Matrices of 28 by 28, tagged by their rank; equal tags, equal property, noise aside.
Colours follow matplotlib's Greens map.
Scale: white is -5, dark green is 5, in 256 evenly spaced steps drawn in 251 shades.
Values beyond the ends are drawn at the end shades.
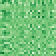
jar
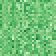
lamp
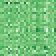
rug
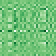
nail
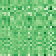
rug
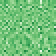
rug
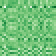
nail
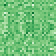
jar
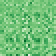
rug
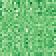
jar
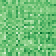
rug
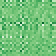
nail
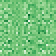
jar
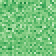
lamp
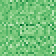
jar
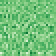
jar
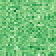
lamp
